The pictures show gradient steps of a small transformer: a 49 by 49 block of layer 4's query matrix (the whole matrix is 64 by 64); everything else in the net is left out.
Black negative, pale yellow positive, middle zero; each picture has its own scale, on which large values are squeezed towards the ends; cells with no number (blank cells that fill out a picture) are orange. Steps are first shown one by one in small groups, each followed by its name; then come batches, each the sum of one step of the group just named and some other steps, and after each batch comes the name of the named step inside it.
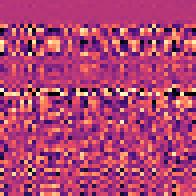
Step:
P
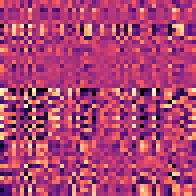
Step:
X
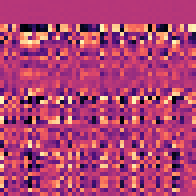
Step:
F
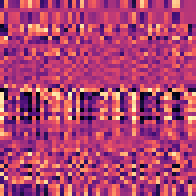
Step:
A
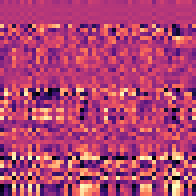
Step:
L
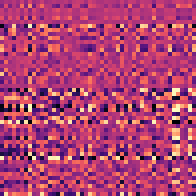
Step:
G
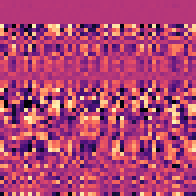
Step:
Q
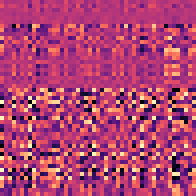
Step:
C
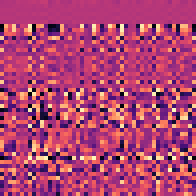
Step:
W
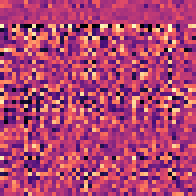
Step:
F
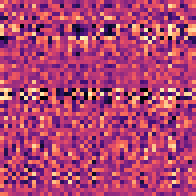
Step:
F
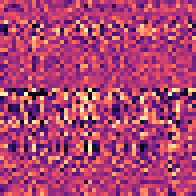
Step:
G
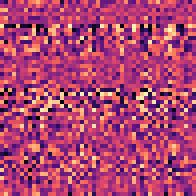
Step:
C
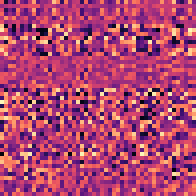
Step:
C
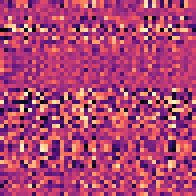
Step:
W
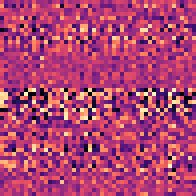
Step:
W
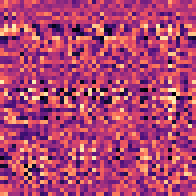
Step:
W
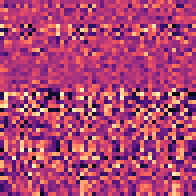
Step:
L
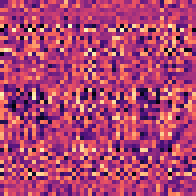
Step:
W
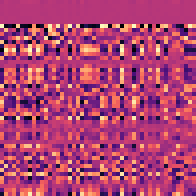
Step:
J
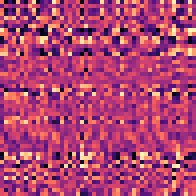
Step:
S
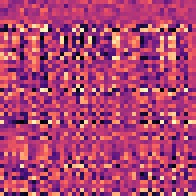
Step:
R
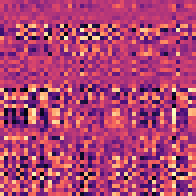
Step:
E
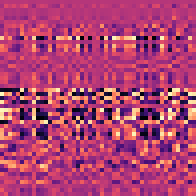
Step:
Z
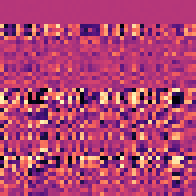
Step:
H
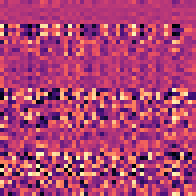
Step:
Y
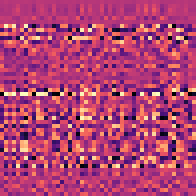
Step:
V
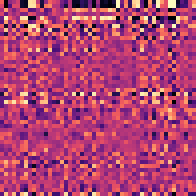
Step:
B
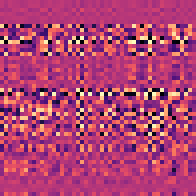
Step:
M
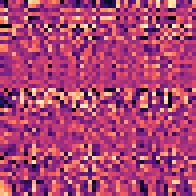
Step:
B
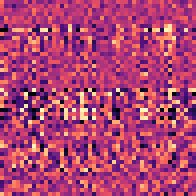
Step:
R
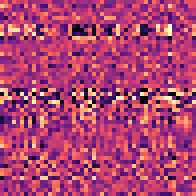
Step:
V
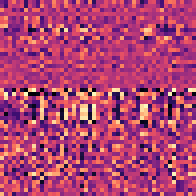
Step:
E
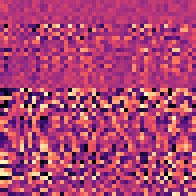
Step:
Y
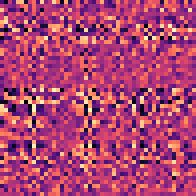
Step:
S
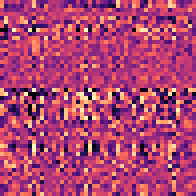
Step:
B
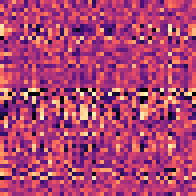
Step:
M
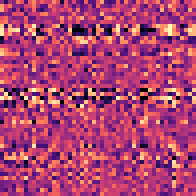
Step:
S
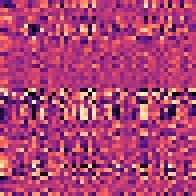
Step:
V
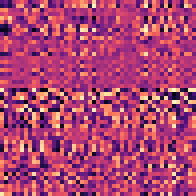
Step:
E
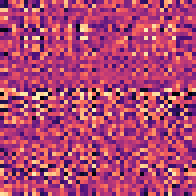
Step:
V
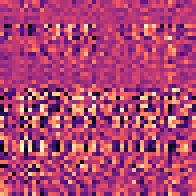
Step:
Y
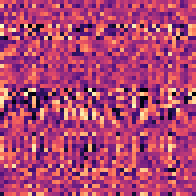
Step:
J
